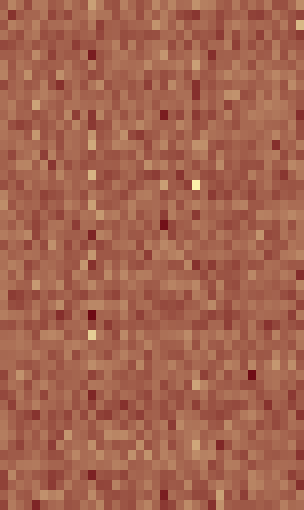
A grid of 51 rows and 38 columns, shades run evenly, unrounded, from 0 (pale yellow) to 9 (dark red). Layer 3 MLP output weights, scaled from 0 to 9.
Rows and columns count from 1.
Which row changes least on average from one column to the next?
47
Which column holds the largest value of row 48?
12
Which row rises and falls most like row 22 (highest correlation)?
9
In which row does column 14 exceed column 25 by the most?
19
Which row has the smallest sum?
34
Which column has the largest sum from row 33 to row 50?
38
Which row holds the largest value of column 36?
18
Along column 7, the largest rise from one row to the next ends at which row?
17
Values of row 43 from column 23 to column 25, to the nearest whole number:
4 5 5
